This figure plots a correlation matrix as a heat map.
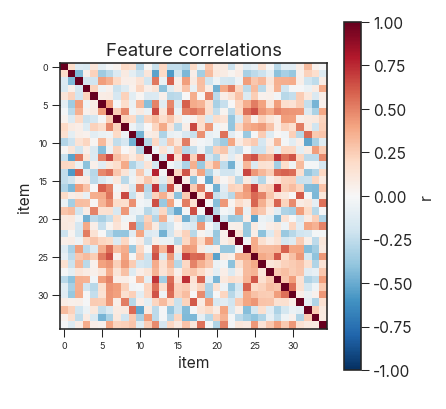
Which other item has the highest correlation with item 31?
17
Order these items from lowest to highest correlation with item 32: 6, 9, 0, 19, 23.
6, 23, 19, 0, 9
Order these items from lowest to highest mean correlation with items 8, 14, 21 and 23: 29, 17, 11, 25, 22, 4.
22, 11, 4, 29, 17, 25
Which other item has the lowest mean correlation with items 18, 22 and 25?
20
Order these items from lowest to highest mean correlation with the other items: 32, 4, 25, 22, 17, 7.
22, 32, 4, 7, 17, 25
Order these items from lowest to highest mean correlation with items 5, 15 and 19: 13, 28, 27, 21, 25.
21, 13, 27, 28, 25
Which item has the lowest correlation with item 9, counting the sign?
10
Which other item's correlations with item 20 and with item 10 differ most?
16
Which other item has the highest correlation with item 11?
33
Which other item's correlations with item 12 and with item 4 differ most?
14
